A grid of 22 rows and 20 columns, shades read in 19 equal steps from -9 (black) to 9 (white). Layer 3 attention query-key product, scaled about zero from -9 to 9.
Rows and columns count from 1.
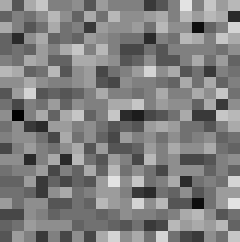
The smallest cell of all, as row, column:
11, 2
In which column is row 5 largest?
7
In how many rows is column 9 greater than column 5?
13
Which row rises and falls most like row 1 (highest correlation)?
4
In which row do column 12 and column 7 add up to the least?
18
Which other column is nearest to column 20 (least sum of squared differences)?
9
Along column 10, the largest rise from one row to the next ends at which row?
22
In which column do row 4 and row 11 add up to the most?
19
